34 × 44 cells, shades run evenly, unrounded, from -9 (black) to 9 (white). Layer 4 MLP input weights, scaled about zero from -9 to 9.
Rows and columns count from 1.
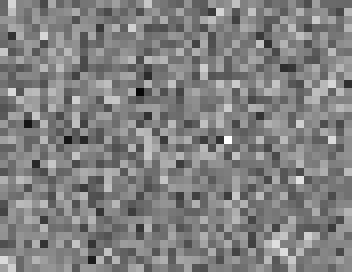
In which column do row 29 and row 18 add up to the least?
11
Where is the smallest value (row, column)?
12, 18
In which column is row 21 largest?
7
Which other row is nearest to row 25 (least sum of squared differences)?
6
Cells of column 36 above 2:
7
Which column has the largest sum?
44
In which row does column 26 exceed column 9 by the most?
16
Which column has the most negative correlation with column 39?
32
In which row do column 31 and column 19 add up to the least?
10
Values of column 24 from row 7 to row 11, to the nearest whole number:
-1 1 1 0 0
